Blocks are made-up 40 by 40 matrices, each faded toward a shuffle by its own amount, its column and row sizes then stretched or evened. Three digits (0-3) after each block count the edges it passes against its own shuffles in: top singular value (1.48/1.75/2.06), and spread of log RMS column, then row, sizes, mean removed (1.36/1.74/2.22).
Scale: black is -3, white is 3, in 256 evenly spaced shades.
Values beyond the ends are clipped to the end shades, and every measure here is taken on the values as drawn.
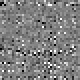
1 3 3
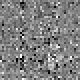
0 3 2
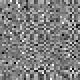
3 1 0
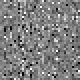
0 3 0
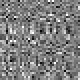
3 2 1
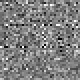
1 1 3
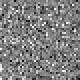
1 0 0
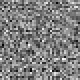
2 0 2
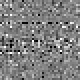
1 1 3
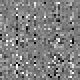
0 3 2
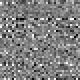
2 0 3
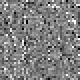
1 2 1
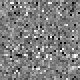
0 0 2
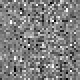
1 3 0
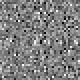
2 1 0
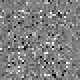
0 1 2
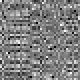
3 1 0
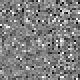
1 1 1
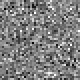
0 0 0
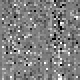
0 3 1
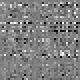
2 2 3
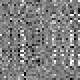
3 3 2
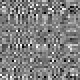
3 1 3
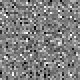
1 2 0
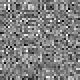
3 0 1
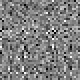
2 2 2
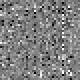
0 3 1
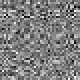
3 1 2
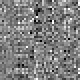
2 2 1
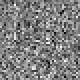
1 1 0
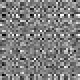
3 1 3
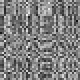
3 3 0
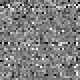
1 1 3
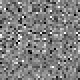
2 1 0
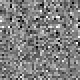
1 1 1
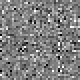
1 1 1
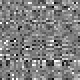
3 0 3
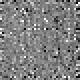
1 2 2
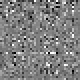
1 3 2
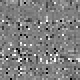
1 1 3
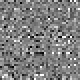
2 0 3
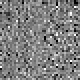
1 2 0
